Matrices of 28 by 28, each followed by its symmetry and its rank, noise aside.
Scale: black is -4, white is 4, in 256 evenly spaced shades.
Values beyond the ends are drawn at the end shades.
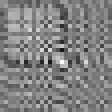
symmetric, rank two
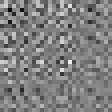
symmetric, rank three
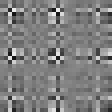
symmetric, rank one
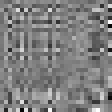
antisymmetric, rank two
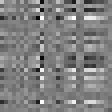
no symmetry, rank one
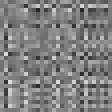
antisymmetric, rank two
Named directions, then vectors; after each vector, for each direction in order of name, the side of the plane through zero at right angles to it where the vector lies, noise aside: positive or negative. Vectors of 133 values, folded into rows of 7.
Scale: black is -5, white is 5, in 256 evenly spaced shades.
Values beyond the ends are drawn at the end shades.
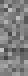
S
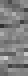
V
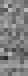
positive, negative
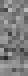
positive, negative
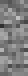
positive, positive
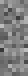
negative, negative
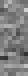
positive, negative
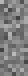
negative, negative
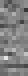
negative, positive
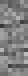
positive, positive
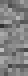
positive, positive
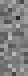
negative, negative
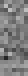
positive, negative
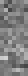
negative, positive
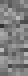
positive, positive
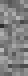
positive, positive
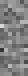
negative, negative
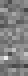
negative, positive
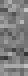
positive, negative
